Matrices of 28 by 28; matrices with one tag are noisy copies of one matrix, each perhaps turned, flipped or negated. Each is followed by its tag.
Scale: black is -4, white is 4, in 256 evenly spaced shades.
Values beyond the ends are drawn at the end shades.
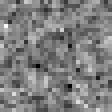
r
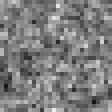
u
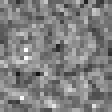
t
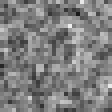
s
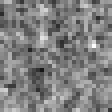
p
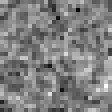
u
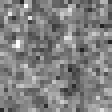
p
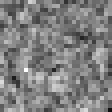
s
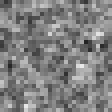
r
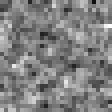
r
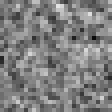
t
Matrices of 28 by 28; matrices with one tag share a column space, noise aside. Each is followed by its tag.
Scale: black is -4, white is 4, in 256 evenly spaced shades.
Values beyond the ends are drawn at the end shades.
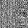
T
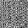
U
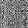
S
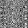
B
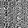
U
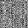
S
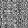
S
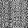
U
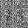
T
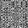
U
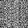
U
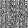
T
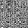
B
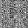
S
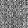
T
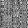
T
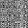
B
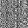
B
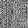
S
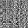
B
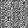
U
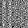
U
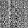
B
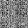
T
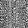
U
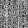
T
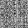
T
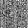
T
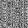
U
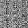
B
